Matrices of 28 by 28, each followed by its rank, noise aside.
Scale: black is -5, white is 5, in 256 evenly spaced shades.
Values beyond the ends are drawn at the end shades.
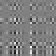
one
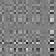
one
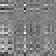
two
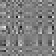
two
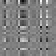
one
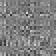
four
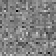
six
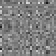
three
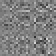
four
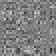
four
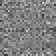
six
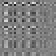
one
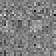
four
